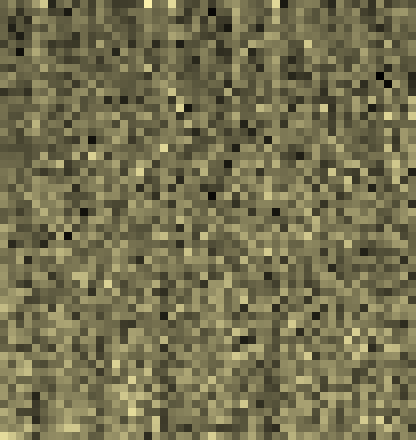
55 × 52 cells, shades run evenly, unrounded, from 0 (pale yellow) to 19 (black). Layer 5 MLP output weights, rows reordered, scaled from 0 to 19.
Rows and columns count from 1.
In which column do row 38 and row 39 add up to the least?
1
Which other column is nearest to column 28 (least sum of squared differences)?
2
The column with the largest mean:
47
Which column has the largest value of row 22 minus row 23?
44
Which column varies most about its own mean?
49
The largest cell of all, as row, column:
10, 48
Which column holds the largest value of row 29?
23
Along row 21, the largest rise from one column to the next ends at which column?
9
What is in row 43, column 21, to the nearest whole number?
5
